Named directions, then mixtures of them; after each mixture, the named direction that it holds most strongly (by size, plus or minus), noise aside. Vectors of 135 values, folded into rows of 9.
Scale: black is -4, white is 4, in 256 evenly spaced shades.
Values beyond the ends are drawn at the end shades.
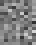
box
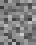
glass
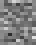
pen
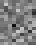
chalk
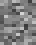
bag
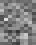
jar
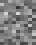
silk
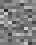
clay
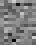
pen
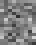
pen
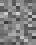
silk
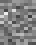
clay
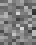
silk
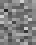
clay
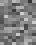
bag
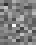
chalk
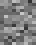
bag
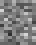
jar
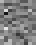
clay
